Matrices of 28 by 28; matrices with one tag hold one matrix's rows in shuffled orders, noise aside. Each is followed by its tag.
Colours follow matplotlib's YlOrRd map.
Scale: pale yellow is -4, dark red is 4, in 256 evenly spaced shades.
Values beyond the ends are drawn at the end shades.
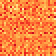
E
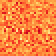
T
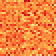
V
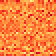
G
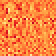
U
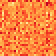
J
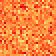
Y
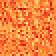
Y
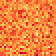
Y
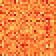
J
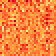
J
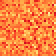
V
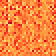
U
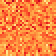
T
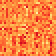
Y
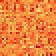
G
